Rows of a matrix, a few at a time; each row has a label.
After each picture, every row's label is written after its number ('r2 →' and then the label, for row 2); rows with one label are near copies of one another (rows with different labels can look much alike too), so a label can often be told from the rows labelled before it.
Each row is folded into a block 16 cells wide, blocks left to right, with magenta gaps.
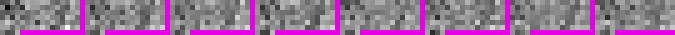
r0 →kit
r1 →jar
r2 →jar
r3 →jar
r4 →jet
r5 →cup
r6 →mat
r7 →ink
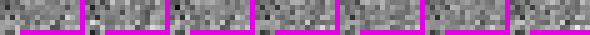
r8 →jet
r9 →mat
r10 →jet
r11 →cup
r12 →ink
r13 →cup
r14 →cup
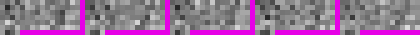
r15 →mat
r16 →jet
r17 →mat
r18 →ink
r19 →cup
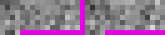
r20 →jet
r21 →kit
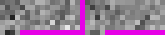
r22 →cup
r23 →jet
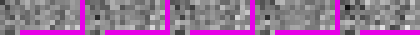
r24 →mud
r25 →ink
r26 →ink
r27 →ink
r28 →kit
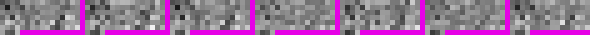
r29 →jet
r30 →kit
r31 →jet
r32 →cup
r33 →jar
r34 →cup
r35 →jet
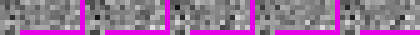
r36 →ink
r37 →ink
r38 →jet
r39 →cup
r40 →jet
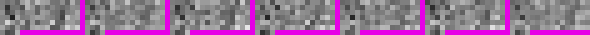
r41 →jar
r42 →mat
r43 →jar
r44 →cup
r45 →ink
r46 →mud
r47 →mat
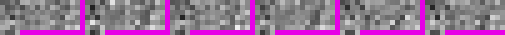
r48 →ink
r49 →mat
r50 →ink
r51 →mat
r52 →jet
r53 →jet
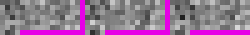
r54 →ink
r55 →mat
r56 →ink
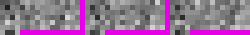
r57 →jet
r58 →jar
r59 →mat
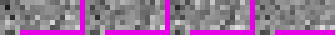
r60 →jet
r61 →jar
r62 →mat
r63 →cup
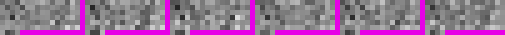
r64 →cup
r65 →jar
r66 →jet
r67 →ink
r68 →cup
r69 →mat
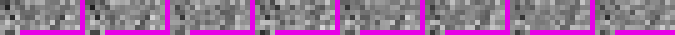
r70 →jet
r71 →jet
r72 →jar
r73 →ink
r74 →jet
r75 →mat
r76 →mat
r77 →cup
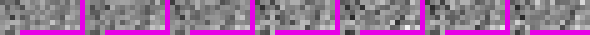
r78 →ink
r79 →jar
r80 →mud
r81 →mud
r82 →cup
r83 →mud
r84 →mat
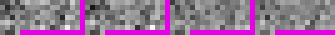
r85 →kit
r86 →kit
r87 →mud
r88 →jet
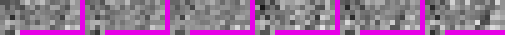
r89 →ink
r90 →ink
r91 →cup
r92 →kit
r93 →jet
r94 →mat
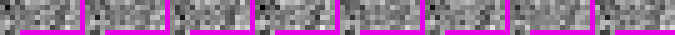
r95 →kit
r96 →ink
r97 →jar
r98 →kit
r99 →ink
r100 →kit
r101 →mat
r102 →ink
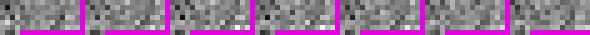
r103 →jet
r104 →cup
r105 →cup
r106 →cup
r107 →cup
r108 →mud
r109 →mud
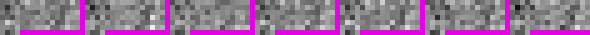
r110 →mat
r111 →kit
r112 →mud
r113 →mat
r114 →mat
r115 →ink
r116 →kit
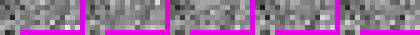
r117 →cup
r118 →mat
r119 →kit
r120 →jet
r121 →jet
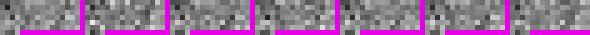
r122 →jet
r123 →mat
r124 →jet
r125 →ink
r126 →jet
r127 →jet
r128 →mat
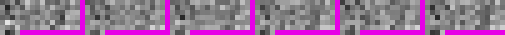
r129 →mat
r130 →ink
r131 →ink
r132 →jar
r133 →mud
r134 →jar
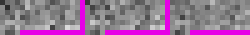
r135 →mud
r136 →mud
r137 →ink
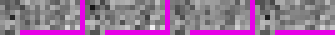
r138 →ink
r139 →kit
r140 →jar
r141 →ink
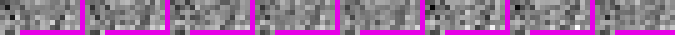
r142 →jet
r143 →jar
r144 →mud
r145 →mat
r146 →jar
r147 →kit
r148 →kit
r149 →ink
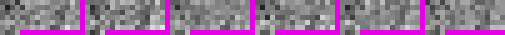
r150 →kit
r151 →jar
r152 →jet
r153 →jet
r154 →mat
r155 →mud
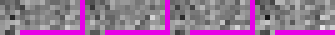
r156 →ink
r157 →jet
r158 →cup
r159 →ink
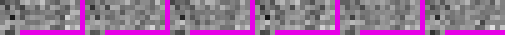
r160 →ink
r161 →cup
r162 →ink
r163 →ink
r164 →ink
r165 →cup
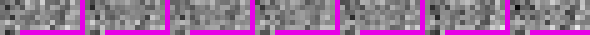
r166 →mat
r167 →jet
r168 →ink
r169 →mud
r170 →ink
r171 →jar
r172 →kit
